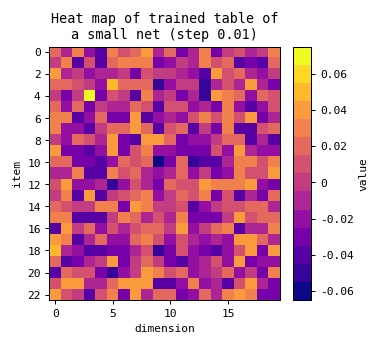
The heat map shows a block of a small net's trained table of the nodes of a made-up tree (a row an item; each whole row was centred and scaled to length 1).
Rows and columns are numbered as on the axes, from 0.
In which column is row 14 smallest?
12
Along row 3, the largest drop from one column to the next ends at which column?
9
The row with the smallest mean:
18
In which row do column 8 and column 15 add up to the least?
11
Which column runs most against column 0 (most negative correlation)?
3
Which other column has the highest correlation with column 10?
15
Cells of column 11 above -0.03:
17
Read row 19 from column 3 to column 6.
-0.01 0 0.04 -0.03
